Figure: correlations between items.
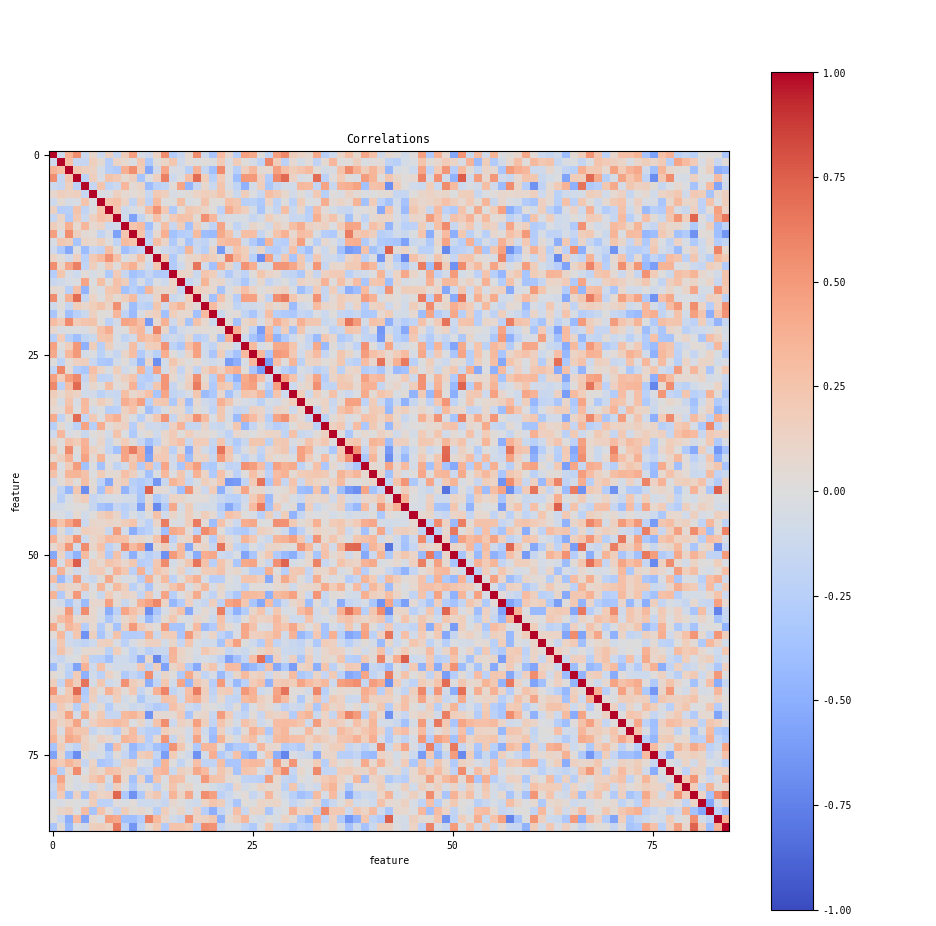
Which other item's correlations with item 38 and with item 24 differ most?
42
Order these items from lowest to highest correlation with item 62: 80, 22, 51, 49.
22, 51, 49, 80
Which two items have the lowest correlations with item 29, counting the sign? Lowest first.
75, 50
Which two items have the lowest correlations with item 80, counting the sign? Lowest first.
10, 37
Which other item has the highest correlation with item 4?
66
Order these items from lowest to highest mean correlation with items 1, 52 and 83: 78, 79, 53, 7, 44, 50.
44, 53, 50, 7, 79, 78
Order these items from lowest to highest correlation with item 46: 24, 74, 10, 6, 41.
74, 41, 6, 10, 24
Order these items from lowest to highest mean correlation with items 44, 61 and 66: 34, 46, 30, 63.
30, 46, 34, 63
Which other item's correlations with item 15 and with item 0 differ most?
50
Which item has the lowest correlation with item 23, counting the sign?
41
